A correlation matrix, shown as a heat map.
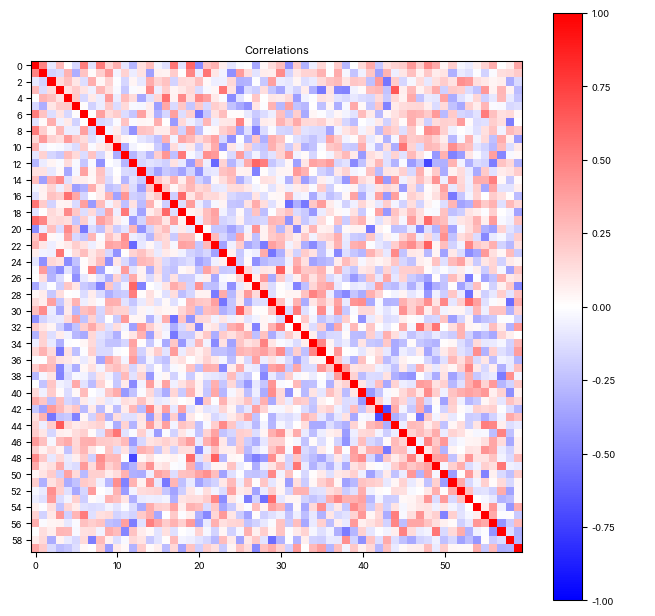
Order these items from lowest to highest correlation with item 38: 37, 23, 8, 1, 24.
23, 1, 8, 24, 37
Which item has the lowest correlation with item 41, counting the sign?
20
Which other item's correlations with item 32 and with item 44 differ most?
3
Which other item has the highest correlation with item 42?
14
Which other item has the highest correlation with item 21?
1
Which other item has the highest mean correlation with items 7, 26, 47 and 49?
32
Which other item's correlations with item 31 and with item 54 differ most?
17
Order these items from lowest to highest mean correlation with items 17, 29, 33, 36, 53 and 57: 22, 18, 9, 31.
31, 18, 22, 9
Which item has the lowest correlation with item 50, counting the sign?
55
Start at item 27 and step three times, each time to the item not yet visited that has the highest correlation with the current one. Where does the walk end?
34
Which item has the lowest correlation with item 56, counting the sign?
12
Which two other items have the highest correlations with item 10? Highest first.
45, 51
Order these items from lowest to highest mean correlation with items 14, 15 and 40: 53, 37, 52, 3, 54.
37, 53, 3, 52, 54
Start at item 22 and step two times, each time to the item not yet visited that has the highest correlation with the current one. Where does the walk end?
19
